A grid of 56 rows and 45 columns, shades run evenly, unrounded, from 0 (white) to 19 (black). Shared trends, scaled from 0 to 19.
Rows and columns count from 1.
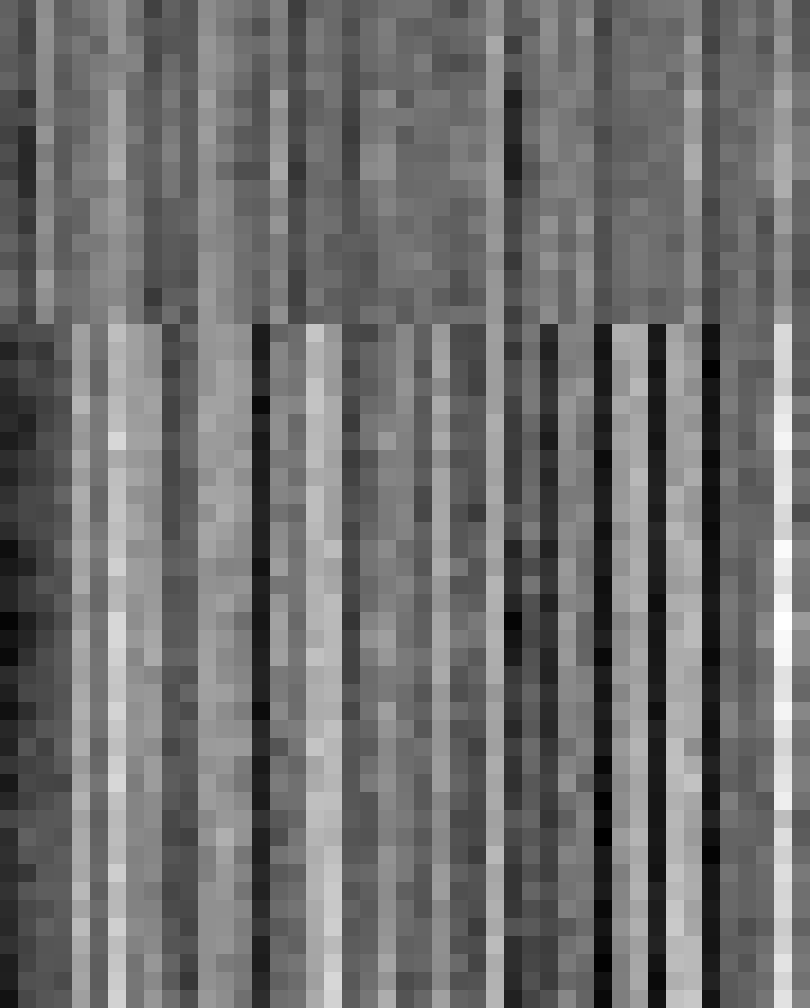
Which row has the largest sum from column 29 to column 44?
55
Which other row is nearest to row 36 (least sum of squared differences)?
35
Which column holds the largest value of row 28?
40
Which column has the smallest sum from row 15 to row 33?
44
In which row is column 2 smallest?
47
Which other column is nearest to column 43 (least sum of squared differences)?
21
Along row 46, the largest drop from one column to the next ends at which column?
38
